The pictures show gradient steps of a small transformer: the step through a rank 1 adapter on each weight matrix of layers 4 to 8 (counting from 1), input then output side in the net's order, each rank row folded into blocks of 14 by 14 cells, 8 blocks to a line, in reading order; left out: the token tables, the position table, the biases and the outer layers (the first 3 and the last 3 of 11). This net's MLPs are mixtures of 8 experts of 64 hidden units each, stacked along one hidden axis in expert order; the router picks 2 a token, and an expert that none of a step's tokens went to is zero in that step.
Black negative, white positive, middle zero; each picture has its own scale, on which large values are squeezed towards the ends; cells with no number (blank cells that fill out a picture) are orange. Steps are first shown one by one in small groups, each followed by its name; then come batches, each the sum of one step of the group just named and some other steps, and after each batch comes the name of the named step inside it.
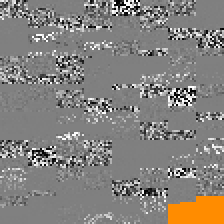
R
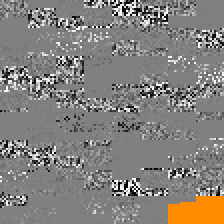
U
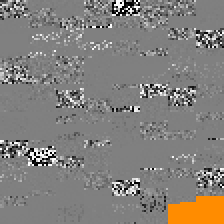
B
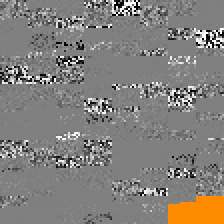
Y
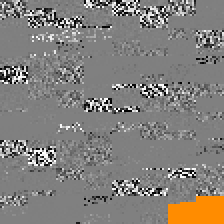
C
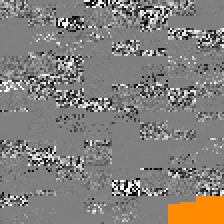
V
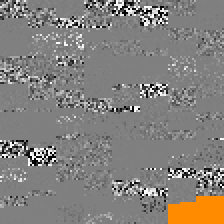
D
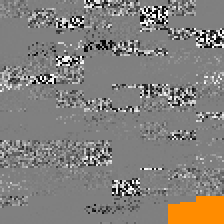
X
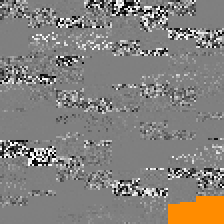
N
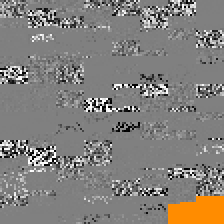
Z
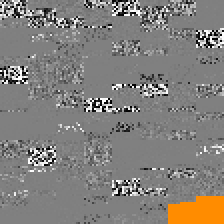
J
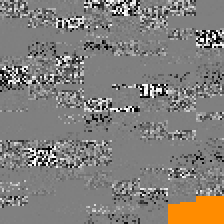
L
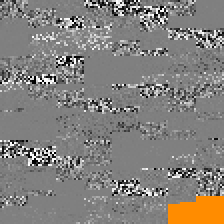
N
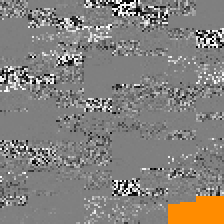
U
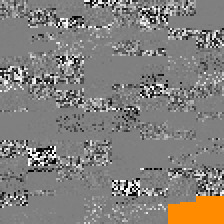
V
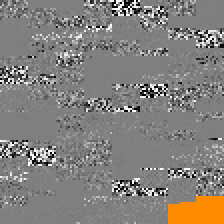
N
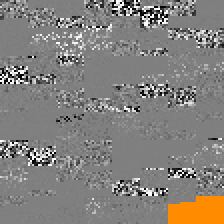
N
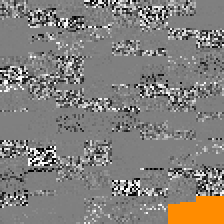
V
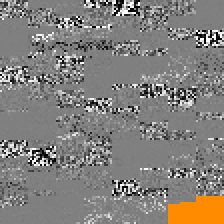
R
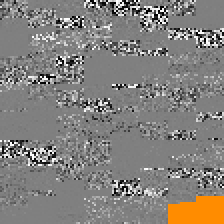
N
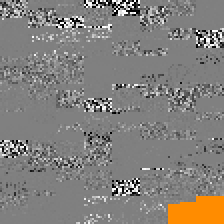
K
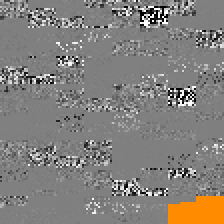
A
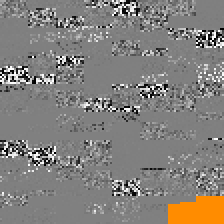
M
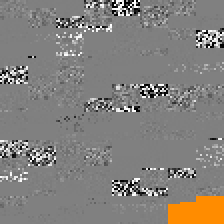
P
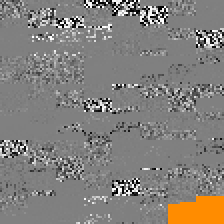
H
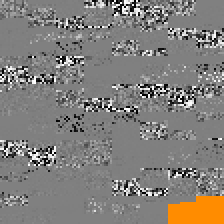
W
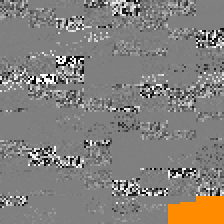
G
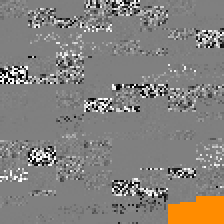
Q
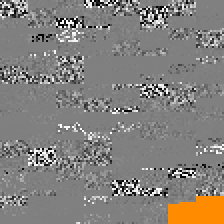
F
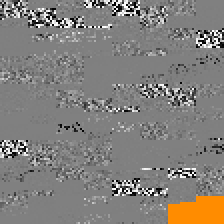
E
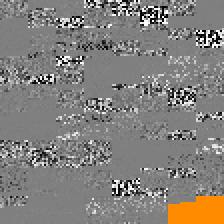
A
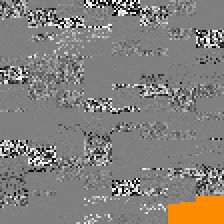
K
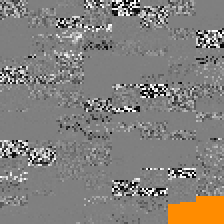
P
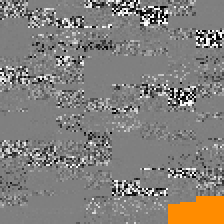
A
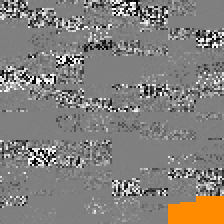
G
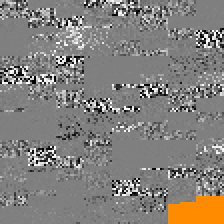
G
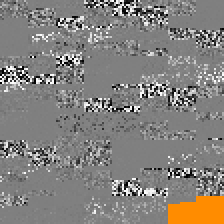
M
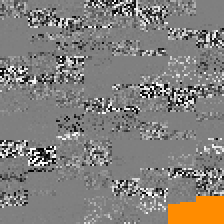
W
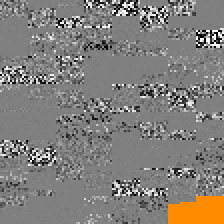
H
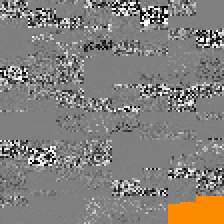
A
